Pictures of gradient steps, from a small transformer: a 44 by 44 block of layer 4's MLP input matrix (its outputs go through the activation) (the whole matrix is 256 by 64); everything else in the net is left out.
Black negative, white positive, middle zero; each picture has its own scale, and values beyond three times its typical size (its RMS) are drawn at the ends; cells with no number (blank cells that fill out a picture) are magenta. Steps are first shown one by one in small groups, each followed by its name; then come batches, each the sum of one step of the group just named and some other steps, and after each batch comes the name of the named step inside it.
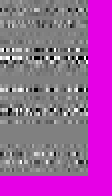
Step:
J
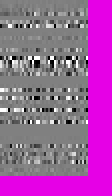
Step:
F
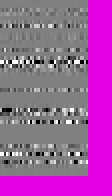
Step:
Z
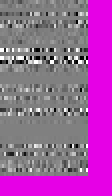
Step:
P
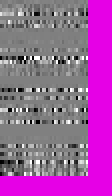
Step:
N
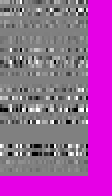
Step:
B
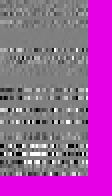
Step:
N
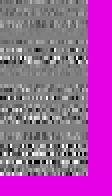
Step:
J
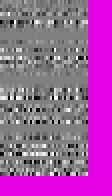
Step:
J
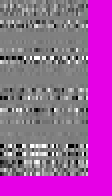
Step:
N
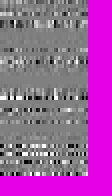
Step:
Z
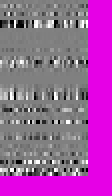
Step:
Z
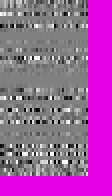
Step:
N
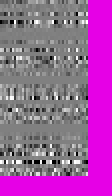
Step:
P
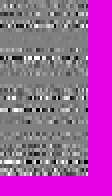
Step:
F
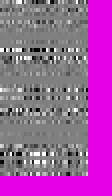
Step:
J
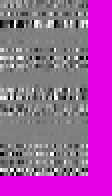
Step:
P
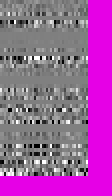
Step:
N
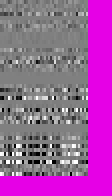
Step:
Z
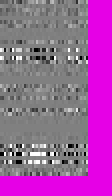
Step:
P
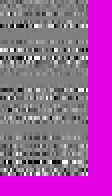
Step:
N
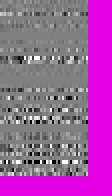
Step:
N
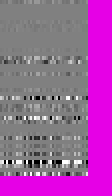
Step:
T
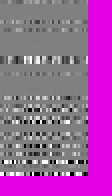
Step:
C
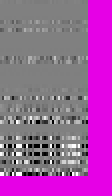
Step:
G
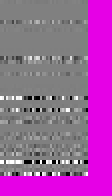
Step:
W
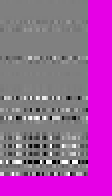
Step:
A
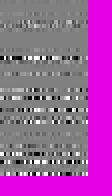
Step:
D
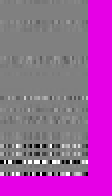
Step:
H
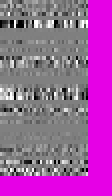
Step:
W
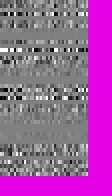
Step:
D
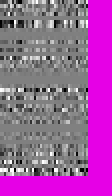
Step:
C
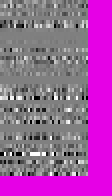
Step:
T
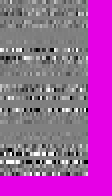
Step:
W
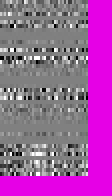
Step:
D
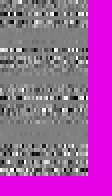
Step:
D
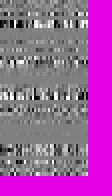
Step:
D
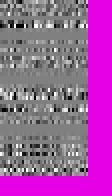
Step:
G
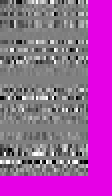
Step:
A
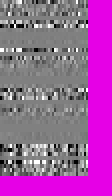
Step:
H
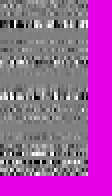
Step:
T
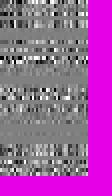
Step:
D
